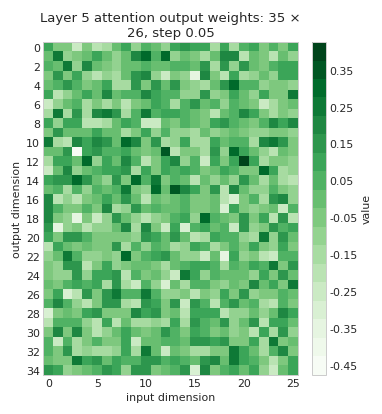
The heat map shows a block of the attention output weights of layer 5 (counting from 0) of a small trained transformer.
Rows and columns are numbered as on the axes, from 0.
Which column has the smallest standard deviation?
21
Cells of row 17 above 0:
9
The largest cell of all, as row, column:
12, 20
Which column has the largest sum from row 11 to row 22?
8
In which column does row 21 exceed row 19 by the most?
1
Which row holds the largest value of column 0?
10
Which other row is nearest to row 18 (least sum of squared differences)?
0
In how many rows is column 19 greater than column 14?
18
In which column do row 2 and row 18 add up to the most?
16
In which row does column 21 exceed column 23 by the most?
34
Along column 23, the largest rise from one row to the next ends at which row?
23
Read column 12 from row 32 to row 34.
-0.25 0.05 0
